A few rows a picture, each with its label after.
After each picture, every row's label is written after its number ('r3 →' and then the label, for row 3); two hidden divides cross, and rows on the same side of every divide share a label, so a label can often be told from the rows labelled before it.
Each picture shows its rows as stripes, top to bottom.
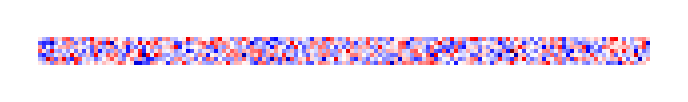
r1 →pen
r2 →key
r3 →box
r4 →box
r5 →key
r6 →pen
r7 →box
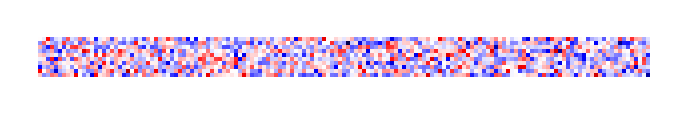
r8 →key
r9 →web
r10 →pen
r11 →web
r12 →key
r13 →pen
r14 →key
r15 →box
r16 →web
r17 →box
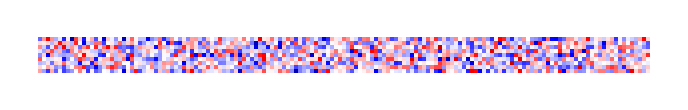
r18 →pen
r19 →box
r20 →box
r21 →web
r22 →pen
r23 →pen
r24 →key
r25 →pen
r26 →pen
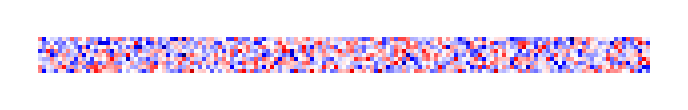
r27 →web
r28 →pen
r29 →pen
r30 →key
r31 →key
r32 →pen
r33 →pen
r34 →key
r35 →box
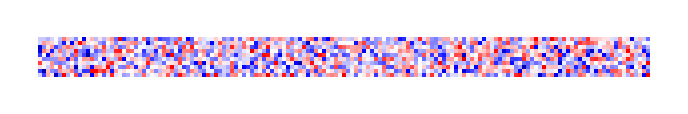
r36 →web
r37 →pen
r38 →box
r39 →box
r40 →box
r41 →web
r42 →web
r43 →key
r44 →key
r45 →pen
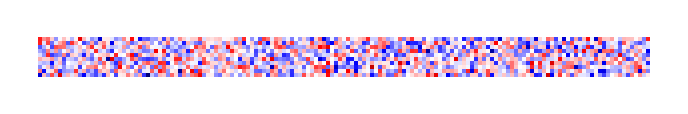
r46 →pen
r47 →key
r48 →key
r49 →box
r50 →key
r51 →pen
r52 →key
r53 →key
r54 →box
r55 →box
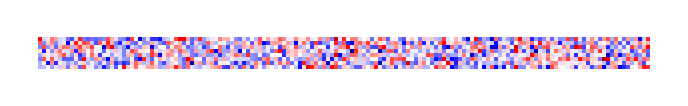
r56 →pen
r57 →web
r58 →pen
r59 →web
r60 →key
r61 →pen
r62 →web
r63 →web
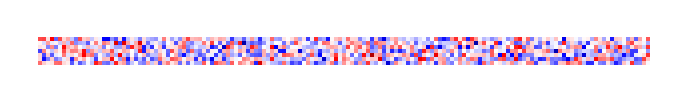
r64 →pen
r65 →key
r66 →pen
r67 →box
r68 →web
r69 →pen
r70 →box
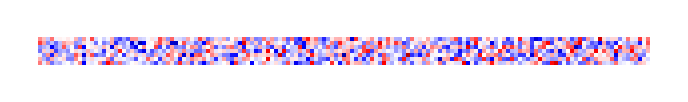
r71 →pen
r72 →pen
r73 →key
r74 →pen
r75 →web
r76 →box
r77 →web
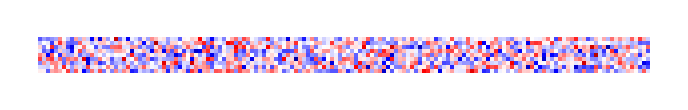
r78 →box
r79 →key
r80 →pen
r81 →key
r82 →box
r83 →pen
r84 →box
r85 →key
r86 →box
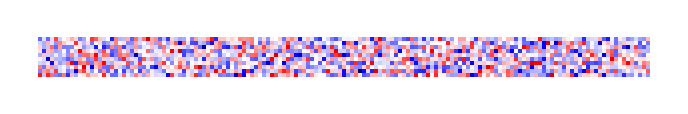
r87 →key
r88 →box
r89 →pen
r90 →web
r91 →key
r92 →pen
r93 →key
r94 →pen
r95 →web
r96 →key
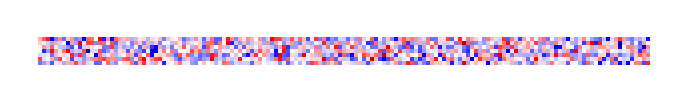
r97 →key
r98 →web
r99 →pen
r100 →pen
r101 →web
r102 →key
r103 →web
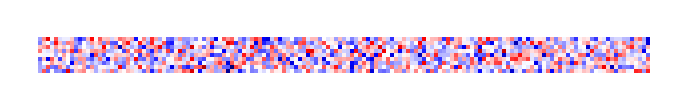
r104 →key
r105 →key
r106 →box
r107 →web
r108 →box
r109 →pen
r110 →pen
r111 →web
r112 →pen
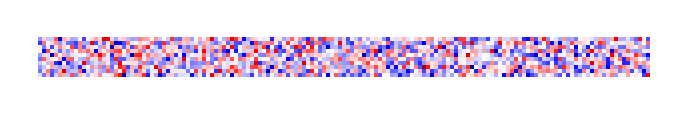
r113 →key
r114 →pen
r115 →key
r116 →web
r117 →key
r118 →box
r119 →web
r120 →key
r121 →key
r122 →web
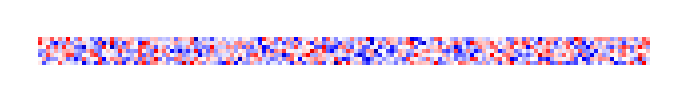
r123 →pen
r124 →pen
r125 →key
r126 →key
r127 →key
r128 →web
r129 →box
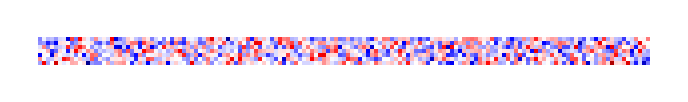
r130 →web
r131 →web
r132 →pen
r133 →web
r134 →key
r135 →key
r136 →box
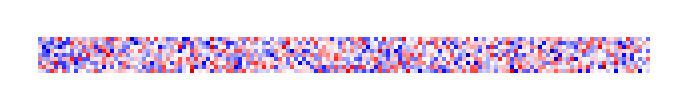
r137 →key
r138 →web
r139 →web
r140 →box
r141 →web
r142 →web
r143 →web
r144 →pen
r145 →box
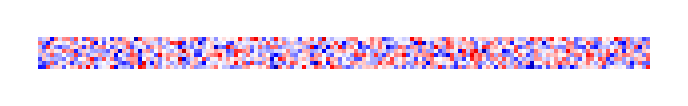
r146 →key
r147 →web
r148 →key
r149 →pen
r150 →pen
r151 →web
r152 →pen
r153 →web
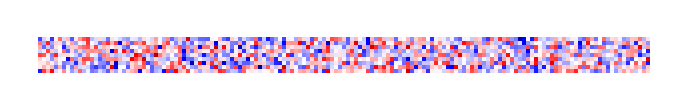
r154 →web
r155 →key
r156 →web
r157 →key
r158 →key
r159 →web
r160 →web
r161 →pen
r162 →pen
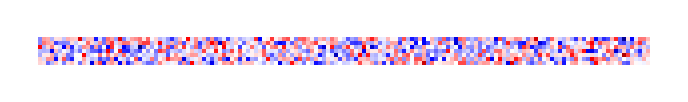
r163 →web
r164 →web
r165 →pen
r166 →box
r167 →box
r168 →pen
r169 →box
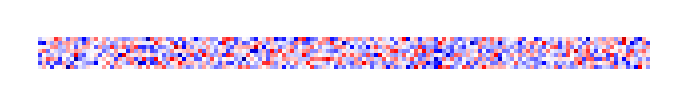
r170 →box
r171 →key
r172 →web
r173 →pen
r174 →box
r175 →web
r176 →pen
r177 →key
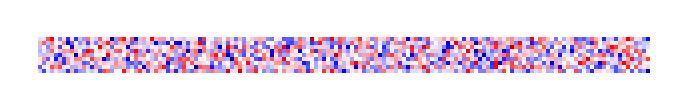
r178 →key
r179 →box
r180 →box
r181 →key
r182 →web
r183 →pen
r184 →box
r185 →box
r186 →key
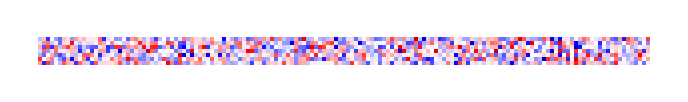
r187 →pen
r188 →key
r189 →key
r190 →box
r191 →web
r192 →pen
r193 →web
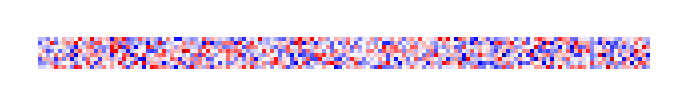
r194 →key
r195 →box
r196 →web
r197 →pen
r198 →key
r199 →box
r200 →web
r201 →box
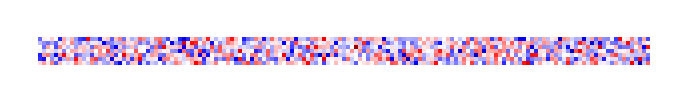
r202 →key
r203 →box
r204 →web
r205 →box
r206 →key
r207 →key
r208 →pen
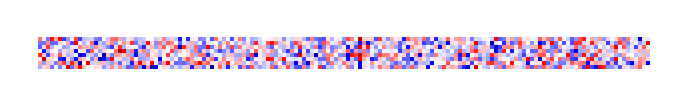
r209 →box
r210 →pen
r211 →box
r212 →web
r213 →box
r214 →pen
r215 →key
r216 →pen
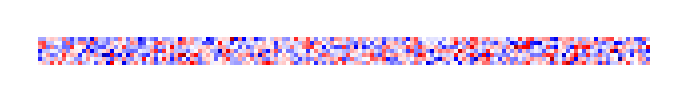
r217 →box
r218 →pen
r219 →pen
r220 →key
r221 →pen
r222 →key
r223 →pen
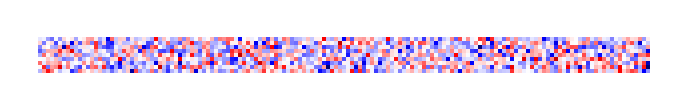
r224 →web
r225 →box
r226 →box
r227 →key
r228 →box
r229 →web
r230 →box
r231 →box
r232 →box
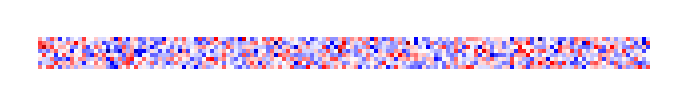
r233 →pen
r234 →pen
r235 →box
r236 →box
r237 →pen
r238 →web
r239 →key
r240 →web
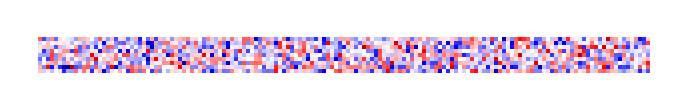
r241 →pen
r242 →pen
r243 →pen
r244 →box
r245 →box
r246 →box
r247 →web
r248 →web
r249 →pen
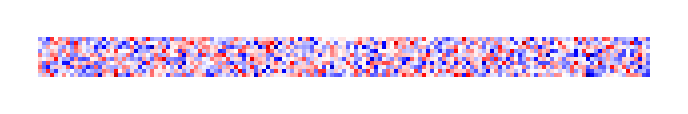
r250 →pen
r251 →box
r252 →pen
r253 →box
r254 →web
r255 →box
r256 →web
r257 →box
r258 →key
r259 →box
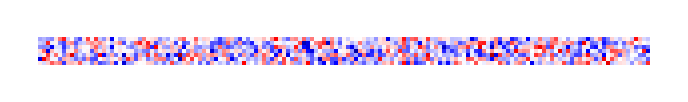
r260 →key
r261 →key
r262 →key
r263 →box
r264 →web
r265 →box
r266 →pen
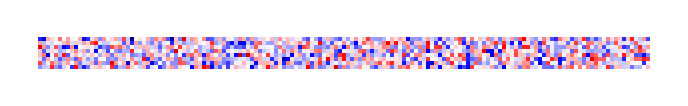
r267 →box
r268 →web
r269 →web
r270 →pen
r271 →box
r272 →web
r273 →pen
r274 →pen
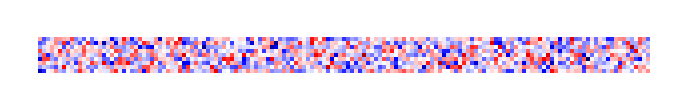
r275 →key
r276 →web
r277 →pen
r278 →web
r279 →pen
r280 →box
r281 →key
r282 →web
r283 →web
